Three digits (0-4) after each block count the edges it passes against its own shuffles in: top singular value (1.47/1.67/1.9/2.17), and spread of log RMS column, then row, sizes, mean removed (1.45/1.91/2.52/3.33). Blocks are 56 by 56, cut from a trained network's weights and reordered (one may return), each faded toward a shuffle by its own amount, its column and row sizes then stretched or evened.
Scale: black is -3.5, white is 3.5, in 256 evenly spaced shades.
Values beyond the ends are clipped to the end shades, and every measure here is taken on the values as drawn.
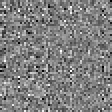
2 2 1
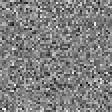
1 0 1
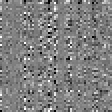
3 4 2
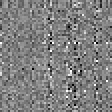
3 3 0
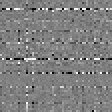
4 0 3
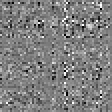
1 3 3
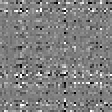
3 3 4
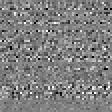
3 0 4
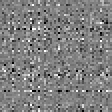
1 3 3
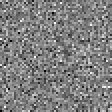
1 1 0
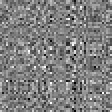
4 3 2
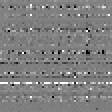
3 0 4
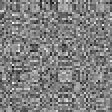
4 1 1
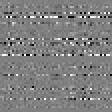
4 0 4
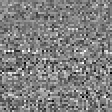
2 0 3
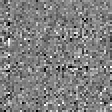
0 3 2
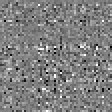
1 2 3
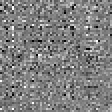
2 2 3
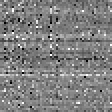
2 1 1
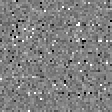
0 0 1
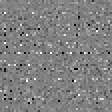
0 0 2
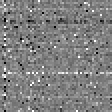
1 2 0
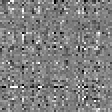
3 3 3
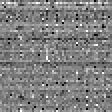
3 1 1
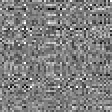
4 1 3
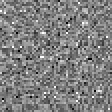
3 0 0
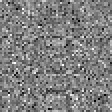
2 0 0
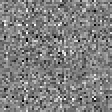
1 2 2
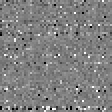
1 1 2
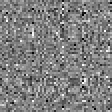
2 1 0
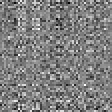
4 2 3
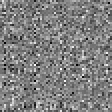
3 2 1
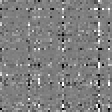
4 3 3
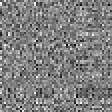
4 2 2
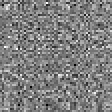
4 1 2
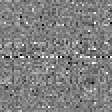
2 0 2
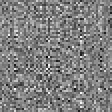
4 2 1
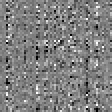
2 4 1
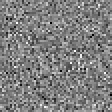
1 0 0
